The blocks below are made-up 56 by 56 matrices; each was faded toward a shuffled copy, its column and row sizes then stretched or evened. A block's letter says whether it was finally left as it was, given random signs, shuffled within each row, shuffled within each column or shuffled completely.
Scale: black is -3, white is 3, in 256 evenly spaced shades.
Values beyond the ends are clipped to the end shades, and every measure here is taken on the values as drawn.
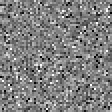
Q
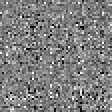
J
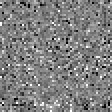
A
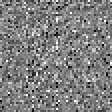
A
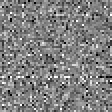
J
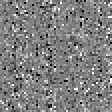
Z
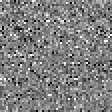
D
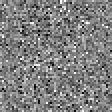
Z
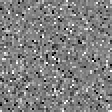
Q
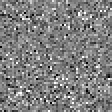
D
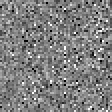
Z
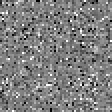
J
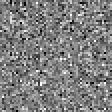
J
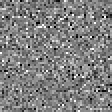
D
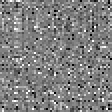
A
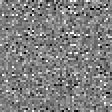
A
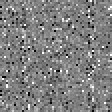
Z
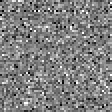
D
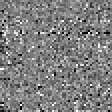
J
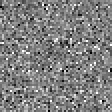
D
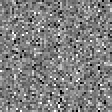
Z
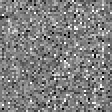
Z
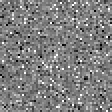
Q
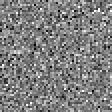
Q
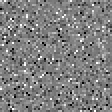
Q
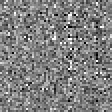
J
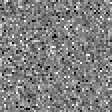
Q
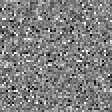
D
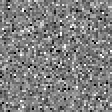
Q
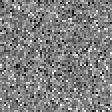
Q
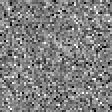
Q
